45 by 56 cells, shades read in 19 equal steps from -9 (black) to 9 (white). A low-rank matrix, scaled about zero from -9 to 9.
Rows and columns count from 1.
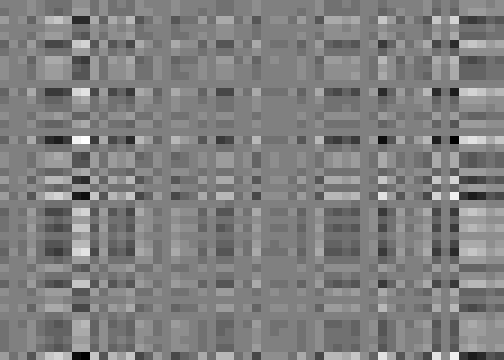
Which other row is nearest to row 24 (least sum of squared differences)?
2
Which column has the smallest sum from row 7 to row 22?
51
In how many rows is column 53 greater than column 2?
27
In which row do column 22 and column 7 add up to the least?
18
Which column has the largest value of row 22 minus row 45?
10
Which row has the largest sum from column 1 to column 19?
25
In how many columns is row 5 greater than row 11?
21
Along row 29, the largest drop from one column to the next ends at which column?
11
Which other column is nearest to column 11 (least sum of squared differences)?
40
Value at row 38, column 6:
1
